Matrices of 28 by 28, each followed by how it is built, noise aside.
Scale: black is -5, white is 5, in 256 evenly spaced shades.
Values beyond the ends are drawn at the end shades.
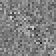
banded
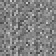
repeating rows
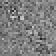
banded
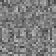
blocks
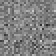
low rank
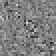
block diagonal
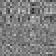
low rank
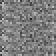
repeating rows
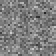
repeating rows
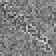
banded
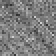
Toeplitz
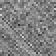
Toeplitz
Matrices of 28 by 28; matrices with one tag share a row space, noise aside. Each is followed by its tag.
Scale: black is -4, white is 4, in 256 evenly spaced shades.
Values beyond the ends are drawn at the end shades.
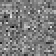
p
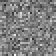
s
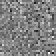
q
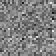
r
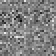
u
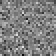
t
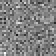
u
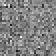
u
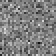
u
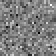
p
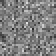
t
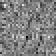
t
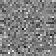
t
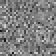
u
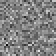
p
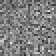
q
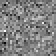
u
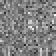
r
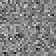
u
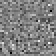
q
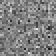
q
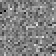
r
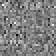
u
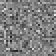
p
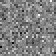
t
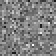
s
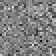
r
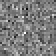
t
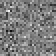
p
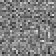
q
